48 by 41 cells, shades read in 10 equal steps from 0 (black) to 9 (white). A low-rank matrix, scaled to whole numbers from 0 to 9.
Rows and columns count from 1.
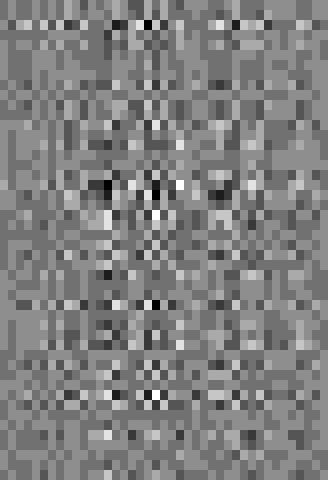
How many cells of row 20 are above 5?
12
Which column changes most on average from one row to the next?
20
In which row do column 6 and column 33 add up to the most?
3
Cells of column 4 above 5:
4
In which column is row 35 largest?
23
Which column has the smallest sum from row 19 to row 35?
14
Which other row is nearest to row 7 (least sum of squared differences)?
47
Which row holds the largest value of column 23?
19
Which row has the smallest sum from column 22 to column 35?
41
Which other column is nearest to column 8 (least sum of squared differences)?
31
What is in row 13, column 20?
8
